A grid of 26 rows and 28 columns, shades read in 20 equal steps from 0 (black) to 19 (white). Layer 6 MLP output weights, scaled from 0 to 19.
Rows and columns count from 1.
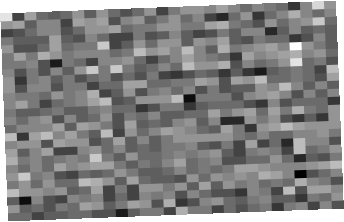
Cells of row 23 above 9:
14
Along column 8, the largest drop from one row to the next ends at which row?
9
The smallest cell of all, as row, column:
22, 25
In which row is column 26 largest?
24
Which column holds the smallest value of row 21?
6
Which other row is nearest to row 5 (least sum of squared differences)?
20
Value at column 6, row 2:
5
